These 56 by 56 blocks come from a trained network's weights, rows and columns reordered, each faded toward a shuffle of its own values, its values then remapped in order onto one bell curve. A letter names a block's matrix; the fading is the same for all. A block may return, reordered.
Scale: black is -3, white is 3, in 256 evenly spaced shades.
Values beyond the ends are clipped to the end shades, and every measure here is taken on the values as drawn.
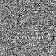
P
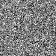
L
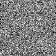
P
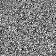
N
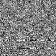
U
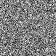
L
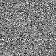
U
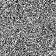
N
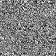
N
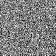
P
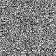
U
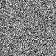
P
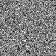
P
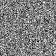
L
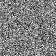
L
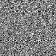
U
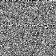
U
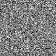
P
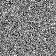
L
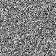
N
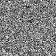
N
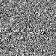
N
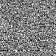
U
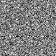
U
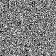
L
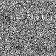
P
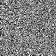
N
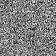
U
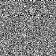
U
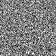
L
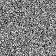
L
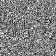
N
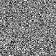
N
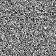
N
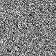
N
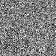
N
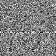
U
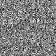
P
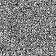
P
